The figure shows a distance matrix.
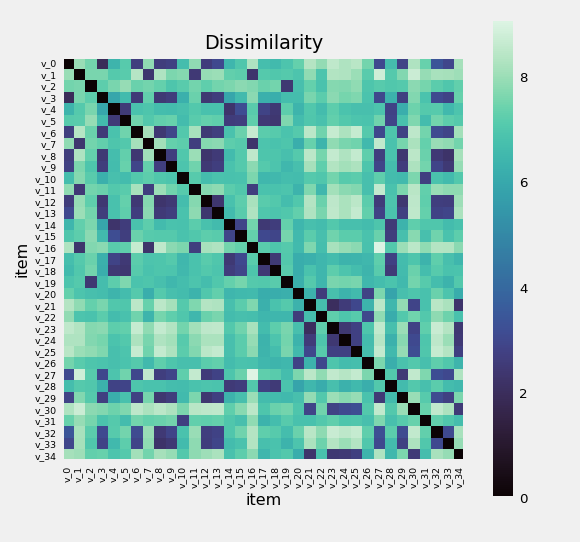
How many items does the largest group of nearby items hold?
11
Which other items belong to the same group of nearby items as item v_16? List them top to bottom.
v_1, v_7, v_11
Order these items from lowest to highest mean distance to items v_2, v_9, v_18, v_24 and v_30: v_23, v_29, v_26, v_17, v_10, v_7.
v_23, v_17, v_29, v_26, v_10, v_7
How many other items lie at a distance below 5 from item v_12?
10
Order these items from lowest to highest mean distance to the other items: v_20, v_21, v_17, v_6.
v_17, v_6, v_20, v_21
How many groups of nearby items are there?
7
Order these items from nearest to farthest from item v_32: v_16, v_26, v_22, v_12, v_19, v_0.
v_12, v_0, v_19, v_26, v_22, v_16
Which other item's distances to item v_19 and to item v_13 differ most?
v_2
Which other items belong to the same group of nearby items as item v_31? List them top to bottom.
v_10
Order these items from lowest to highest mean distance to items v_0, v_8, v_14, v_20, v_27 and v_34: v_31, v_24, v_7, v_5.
v_5, v_24, v_31, v_7
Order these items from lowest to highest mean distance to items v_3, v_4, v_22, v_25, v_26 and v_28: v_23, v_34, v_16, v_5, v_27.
v_5, v_34, v_23, v_27, v_16
